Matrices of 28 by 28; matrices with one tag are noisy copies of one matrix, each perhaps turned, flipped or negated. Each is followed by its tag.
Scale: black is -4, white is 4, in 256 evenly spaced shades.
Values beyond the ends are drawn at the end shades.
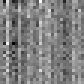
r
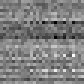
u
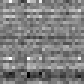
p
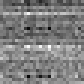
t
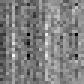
t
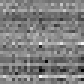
r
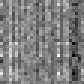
p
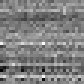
r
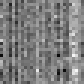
p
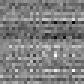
u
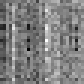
t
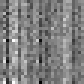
r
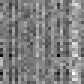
p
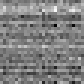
p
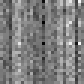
r
